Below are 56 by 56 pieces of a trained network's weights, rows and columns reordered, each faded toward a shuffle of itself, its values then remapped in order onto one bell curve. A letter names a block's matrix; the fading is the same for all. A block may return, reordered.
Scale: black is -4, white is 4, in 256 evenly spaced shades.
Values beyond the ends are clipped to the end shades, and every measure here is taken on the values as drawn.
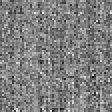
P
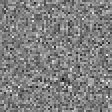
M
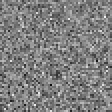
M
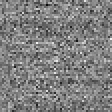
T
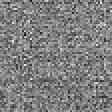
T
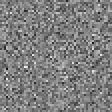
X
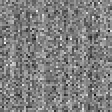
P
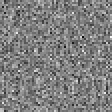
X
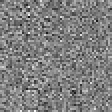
X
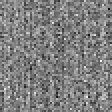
P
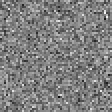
M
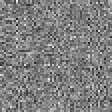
X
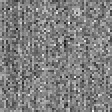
P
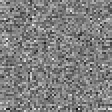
M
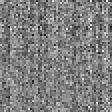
P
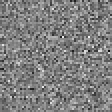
M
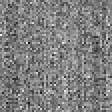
P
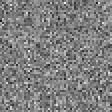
X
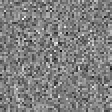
X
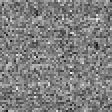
T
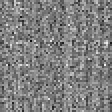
P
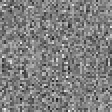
X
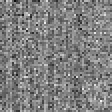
P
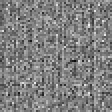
P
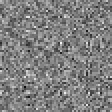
X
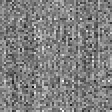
P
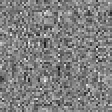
X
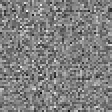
T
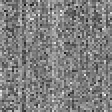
P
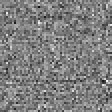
T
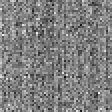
P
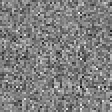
M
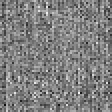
P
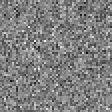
M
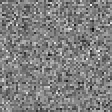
M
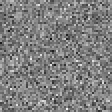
M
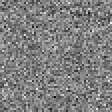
M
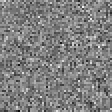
M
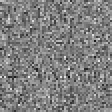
M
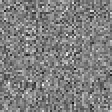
X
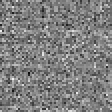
T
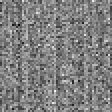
P
